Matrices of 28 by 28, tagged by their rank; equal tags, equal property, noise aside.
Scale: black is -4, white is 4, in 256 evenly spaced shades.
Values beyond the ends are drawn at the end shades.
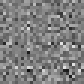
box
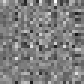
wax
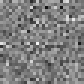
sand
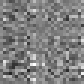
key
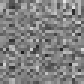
sand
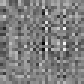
wax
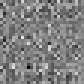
sand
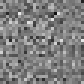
sand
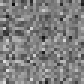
box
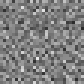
box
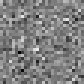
sand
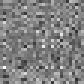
box
